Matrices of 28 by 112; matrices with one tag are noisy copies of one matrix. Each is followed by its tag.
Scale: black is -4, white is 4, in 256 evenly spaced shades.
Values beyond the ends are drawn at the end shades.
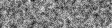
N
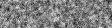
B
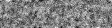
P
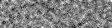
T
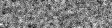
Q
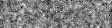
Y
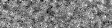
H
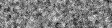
B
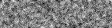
T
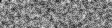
T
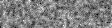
N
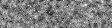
H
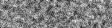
H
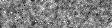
N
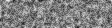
P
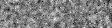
B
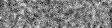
Y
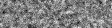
Q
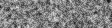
B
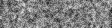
Y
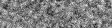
H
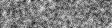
N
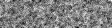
P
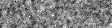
N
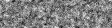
P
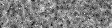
N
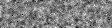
P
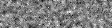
Q
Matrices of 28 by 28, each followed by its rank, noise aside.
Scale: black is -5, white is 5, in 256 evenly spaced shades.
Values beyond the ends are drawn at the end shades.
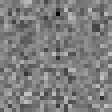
six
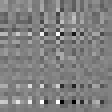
one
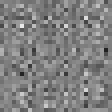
four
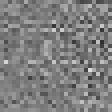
six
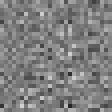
four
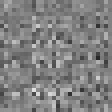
four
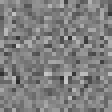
six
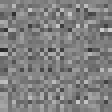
three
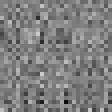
four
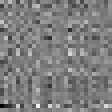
three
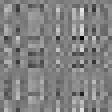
two
